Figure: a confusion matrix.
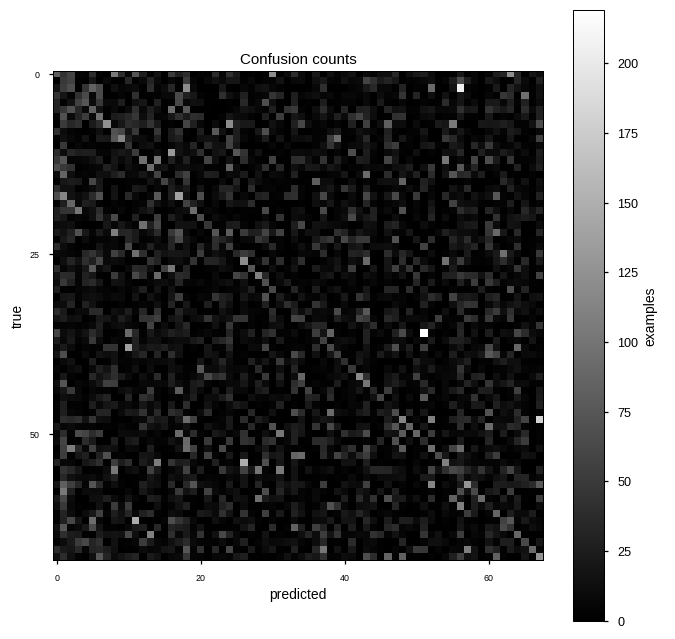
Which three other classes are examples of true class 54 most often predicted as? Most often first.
26, 14, 29
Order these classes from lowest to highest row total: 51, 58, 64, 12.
58, 51, 64, 12
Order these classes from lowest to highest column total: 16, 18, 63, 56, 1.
63, 16, 18, 56, 1
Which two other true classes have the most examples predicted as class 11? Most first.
62, 25
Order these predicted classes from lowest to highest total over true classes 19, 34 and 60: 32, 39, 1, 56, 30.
32, 30, 39, 1, 56
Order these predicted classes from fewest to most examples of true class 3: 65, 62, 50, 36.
36, 50, 62, 65
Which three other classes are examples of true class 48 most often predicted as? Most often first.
67, 52, 18
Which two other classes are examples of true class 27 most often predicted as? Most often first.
16, 5
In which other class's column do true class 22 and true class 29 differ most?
8
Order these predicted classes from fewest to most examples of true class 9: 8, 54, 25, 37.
37, 25, 54, 8
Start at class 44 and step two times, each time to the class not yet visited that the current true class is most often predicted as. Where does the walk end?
1
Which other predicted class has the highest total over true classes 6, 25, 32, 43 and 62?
11
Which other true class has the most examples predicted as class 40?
23
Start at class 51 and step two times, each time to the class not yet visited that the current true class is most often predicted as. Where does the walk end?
2
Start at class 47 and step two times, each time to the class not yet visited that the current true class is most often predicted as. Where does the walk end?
10
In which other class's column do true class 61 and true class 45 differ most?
51
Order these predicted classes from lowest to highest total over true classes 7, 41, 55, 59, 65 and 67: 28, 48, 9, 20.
9, 20, 48, 28
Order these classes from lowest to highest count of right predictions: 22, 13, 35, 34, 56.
35, 56, 34, 22, 13
